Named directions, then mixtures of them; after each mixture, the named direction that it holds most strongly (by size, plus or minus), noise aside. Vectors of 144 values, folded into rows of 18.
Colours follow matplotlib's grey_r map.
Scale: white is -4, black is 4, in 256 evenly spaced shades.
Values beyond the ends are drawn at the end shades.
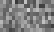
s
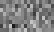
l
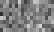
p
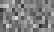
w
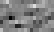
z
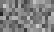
p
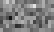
z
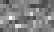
z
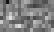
z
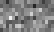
z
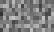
w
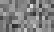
l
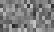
l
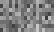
p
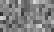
p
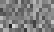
l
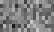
l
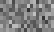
l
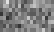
p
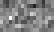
z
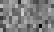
p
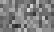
l
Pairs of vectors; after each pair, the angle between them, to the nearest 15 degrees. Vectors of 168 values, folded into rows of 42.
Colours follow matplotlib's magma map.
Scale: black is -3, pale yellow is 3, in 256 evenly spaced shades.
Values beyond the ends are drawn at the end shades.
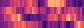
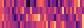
120 degrees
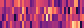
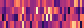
30 degrees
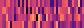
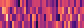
60 degrees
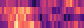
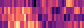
30 degrees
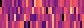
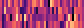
90 degrees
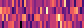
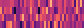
60 degrees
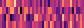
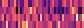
75 degrees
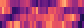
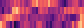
165 degrees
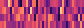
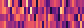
15 degrees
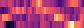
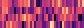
120 degrees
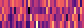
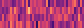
150 degrees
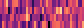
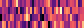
30 degrees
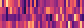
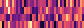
60 degrees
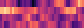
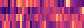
135 degrees
